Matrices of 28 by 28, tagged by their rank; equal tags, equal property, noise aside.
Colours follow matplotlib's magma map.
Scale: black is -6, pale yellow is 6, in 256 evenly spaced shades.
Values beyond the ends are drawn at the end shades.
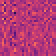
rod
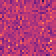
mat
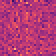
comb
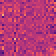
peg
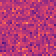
mat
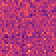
mat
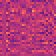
peg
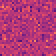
comb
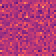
mat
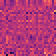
peg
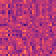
peg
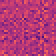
rod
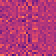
rod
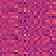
rod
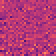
comb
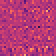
peg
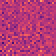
comb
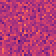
mat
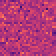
mat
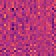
peg
